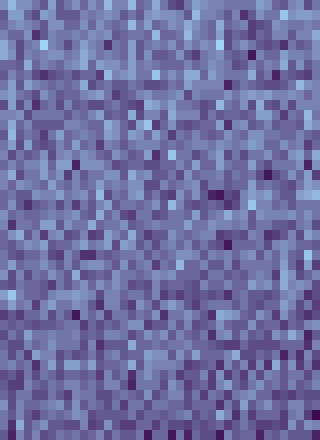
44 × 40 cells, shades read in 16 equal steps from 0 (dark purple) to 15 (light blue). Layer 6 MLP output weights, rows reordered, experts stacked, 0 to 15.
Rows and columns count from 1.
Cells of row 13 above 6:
27
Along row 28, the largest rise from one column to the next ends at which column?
36
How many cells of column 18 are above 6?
34
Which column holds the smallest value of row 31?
13
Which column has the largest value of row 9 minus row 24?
38
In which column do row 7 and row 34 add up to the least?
39
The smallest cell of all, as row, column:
42, 40
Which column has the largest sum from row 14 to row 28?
32
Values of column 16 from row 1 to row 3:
9 6 8
